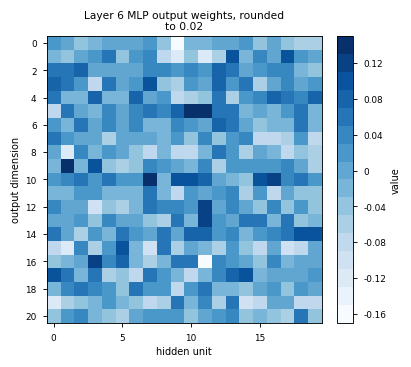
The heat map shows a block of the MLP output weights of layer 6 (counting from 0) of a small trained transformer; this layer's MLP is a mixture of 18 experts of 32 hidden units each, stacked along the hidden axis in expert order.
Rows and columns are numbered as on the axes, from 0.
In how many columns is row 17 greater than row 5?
6
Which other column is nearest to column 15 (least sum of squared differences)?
17
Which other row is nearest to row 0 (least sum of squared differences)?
11
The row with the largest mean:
10
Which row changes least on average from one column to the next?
2
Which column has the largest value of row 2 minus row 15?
1
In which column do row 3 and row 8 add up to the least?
9
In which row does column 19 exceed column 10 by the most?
4
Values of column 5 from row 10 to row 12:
0.02 -0.02 -0.06
